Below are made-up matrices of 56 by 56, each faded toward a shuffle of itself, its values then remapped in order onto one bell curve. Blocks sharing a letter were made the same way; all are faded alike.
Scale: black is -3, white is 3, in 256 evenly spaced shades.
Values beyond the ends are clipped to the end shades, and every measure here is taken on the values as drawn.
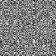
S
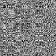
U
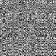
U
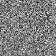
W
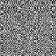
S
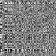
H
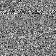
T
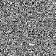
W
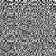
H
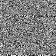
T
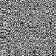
U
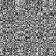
U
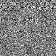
W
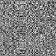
U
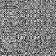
U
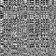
H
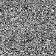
W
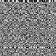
H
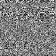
W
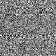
W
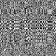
H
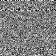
T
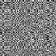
S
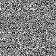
W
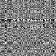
H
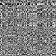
H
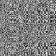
S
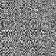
U
